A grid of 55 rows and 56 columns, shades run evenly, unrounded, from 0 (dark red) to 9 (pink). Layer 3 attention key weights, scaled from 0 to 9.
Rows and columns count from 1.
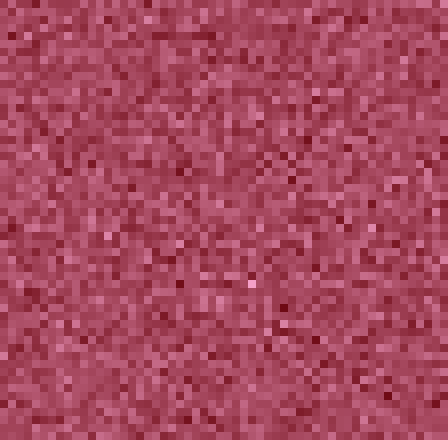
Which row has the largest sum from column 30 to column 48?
25
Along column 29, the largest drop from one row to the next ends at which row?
36
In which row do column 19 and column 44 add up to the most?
18
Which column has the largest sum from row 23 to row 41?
55
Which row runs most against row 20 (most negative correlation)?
17
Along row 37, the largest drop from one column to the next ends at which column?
4
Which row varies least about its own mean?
9
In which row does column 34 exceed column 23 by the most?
22
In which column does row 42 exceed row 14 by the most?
34
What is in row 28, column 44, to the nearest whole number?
6
